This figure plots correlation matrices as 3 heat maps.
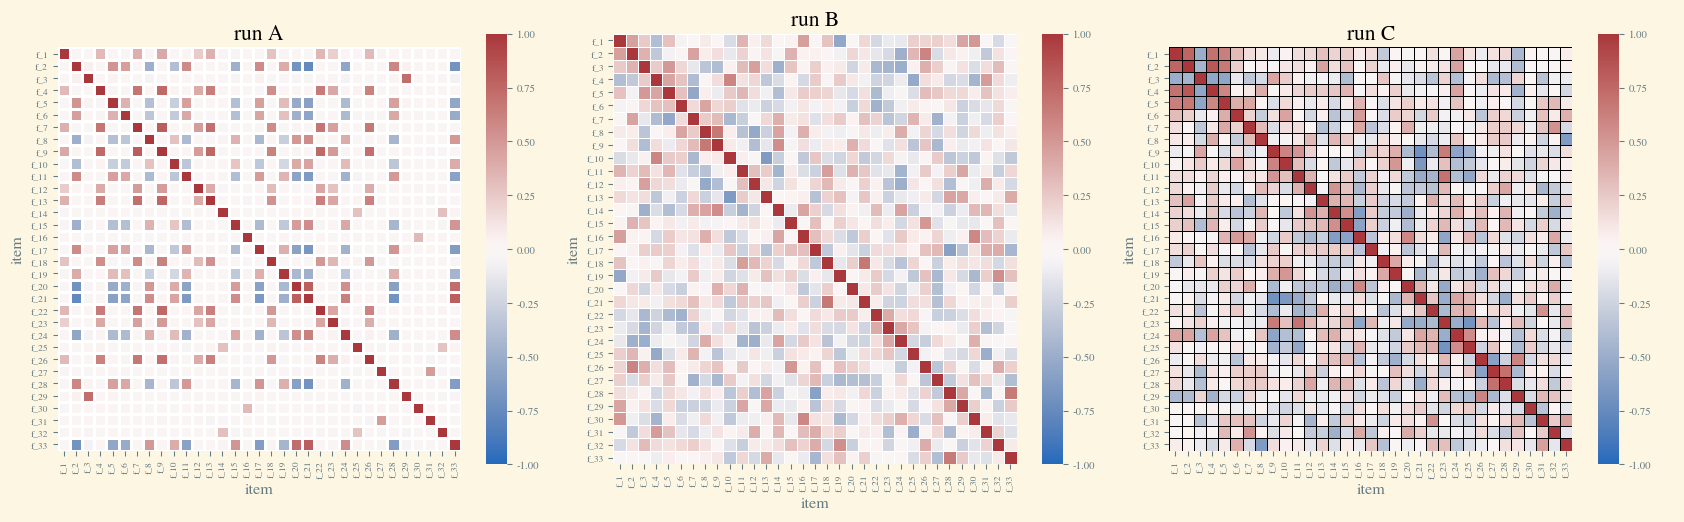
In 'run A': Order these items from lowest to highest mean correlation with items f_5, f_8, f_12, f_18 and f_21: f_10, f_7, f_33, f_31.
f_31, f_10, f_33, f_7
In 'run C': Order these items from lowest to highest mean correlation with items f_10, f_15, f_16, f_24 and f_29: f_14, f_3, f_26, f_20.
f_3, f_14, f_20, f_26
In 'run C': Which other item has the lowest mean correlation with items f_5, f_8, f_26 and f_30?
f_33
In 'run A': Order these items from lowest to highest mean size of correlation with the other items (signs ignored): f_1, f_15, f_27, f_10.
f_27, f_1, f_10, f_15
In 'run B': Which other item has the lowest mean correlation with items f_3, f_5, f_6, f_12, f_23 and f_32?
f_14
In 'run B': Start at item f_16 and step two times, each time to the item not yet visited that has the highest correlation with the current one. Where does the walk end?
f_1
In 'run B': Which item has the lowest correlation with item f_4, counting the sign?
f_25
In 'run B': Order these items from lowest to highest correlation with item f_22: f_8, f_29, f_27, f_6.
f_6, f_27, f_29, f_8
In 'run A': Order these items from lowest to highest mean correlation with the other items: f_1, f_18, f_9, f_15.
f_15, f_1, f_18, f_9
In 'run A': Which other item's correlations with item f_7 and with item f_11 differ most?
f_9
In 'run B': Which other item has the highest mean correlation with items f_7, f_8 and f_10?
f_9
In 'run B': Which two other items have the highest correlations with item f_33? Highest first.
f_28, f_13
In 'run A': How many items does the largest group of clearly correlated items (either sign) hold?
14
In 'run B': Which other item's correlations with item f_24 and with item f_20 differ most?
f_11
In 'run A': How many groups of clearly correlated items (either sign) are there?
6
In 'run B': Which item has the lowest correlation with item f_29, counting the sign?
f_17
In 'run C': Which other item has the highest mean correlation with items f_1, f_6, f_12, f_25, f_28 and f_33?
f_27
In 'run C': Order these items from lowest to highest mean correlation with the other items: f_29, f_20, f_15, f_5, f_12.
f_29, f_20, f_12, f_15, f_5
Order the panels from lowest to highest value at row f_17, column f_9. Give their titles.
run B, run A, run C
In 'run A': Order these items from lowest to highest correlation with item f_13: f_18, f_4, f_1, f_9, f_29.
f_29, f_1, f_18, f_4, f_9
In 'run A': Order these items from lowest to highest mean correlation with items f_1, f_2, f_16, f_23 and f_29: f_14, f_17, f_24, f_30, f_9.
f_24, f_14, f_30, f_17, f_9
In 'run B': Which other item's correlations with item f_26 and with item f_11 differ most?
f_32
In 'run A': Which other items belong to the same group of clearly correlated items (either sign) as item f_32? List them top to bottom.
f_14, f_25
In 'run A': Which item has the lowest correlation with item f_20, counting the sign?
f_2
